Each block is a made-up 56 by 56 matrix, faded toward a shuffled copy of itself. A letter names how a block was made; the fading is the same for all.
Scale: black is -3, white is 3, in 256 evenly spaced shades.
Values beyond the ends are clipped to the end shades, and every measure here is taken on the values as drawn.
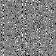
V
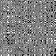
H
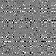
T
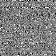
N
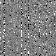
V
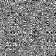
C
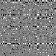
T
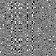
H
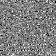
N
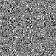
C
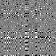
T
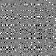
T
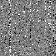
V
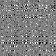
T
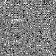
C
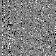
V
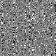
V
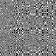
H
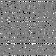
T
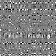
T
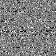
N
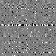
T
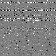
T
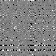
T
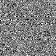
N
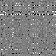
T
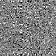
C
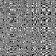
H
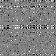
T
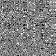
C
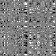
H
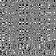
H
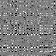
T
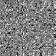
C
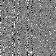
V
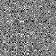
C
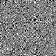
C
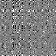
H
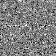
N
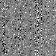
V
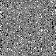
V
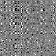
H
